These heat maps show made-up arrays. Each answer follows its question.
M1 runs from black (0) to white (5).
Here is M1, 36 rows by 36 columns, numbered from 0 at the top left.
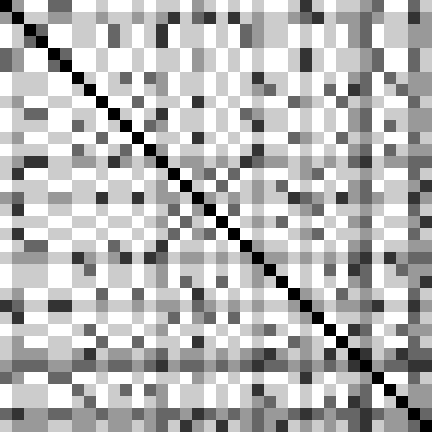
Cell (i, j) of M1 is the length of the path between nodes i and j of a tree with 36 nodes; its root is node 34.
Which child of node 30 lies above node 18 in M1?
35
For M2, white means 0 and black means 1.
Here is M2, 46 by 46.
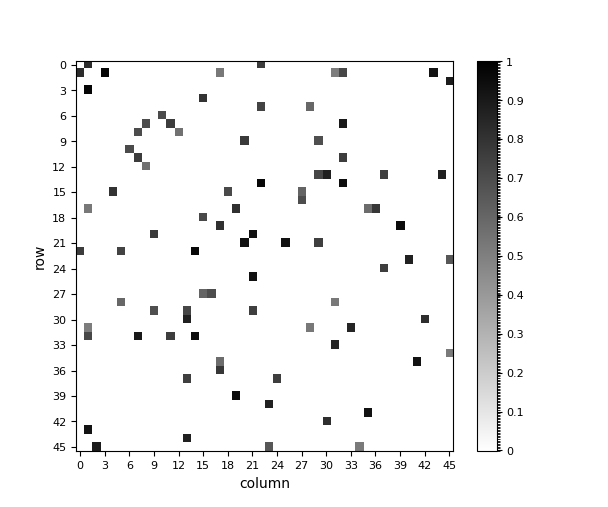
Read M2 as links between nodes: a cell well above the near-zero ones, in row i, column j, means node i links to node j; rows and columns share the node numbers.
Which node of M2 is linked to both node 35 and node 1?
node 17
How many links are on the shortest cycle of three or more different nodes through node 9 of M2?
4
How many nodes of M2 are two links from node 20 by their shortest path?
2
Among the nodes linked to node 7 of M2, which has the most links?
node 32
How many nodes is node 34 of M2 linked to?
1
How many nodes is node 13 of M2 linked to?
4
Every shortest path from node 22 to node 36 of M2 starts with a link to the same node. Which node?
node 0
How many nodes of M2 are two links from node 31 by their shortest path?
6
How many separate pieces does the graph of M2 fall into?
7
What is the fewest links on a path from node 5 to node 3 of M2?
4
